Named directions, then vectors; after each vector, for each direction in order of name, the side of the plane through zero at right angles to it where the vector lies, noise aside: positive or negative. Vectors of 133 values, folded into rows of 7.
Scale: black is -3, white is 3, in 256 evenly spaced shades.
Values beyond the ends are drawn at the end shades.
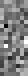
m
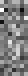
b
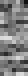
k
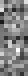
positive, negative, negative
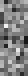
positive, negative, negative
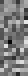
negative, negative, positive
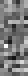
negative, negative, positive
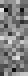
positive, positive, positive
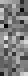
positive, positive, positive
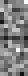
positive, negative, negative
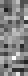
positive, positive, negative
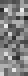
negative, negative, negative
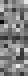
positive, negative, negative
